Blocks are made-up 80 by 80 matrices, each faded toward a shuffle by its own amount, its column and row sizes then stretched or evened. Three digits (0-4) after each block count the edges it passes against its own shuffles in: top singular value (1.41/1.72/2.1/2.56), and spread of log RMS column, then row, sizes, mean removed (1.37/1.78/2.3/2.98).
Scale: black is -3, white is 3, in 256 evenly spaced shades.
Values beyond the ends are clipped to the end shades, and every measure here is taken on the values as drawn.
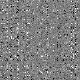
0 4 2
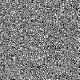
2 2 0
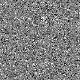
0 2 1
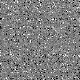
0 2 3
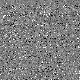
0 1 3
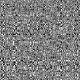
3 3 3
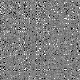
3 3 3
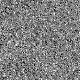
1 1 0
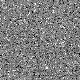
0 0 1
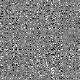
1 4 3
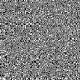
3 1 2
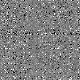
0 3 3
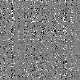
0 4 3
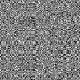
4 1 2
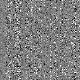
0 4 1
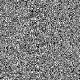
2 2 0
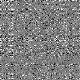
3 1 4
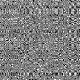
4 1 2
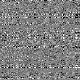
3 2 4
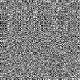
3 1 3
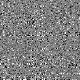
2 1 3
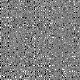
1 4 3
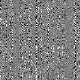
3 4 2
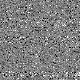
1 0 3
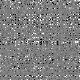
1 3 4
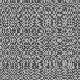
4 0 1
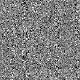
0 3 0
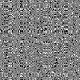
4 2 2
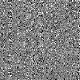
2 3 0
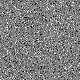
0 0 0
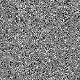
1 2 0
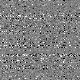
0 2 4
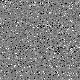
0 0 2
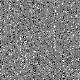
0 3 0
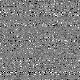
2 1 4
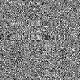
3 0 1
